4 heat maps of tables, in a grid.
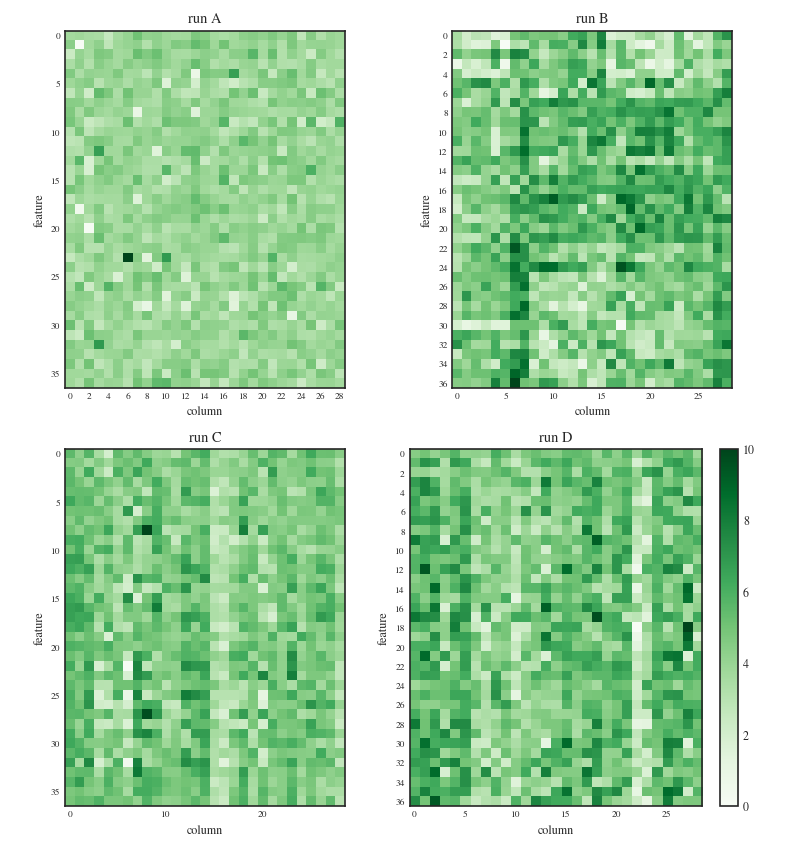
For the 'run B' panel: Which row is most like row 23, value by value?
33
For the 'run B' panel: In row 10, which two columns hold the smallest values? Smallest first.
4, 13
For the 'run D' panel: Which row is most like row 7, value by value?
29
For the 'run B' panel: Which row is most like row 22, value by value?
29
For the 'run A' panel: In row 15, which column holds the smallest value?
10
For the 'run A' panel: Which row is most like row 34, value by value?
30
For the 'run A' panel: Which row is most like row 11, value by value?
31
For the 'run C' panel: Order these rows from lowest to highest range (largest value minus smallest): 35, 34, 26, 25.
35, 34, 26, 25
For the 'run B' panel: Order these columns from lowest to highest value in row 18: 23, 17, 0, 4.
0, 4, 23, 17
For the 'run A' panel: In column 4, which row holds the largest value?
26
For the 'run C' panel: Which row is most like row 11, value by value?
31
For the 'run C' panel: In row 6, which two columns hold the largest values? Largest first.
6, 9
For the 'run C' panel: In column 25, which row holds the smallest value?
10
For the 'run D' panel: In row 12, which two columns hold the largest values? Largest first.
1, 15
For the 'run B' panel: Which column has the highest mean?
7
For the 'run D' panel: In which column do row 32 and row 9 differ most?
3
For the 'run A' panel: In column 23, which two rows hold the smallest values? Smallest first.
29, 24
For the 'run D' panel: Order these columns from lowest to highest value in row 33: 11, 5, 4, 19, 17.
19, 4, 11, 5, 17
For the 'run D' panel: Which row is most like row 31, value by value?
4
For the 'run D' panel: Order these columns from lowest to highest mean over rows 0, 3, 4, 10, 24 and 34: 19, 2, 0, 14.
14, 19, 0, 2
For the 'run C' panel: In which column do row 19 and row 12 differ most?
4
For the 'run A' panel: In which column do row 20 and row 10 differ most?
2
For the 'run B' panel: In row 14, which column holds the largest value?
19
